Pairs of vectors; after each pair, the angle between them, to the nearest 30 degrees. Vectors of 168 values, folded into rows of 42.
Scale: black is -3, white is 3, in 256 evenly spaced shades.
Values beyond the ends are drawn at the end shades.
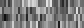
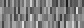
60 degrees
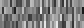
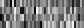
90 degrees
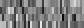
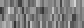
30 degrees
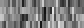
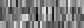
150 degrees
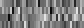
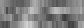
90 degrees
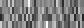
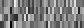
120 degrees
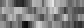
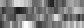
150 degrees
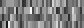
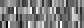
30 degrees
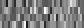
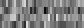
150 degrees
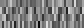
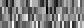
90 degrees
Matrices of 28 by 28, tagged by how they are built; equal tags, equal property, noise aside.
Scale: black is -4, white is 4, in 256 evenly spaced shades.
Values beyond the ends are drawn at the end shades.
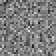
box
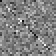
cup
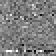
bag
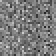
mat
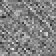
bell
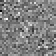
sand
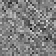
bell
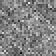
bell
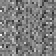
mat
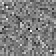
cup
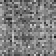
box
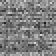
box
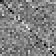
cup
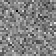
bell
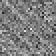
bell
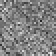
bell
